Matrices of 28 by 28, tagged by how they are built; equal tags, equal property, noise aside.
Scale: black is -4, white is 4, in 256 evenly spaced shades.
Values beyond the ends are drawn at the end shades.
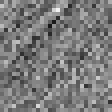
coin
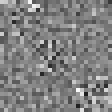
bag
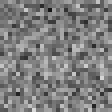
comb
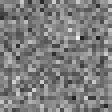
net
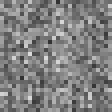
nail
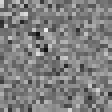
bag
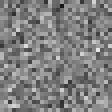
net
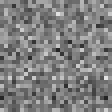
comb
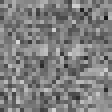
nail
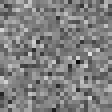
net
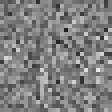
net
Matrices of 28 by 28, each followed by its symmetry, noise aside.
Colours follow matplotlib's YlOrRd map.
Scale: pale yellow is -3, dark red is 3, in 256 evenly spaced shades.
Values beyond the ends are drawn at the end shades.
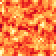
same after a half turn.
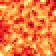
symmetric across the other diagonal.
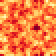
mirrored top to bottom.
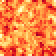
no symmetry.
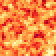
no symmetry.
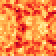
mirrored top to bottom.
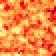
no symmetry.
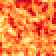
antisymmetric.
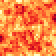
same after a half turn.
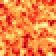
antisymmetric.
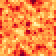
same after a half turn.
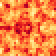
mirrored top to bottom.
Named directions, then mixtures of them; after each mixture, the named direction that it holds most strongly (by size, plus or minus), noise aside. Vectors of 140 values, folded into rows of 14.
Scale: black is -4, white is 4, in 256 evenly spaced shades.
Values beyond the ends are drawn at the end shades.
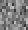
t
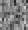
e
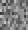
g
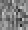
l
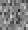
e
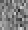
l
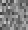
g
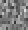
t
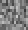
t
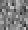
t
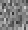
e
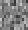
e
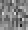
l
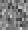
l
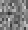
e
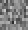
t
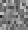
g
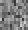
e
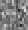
l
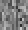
l
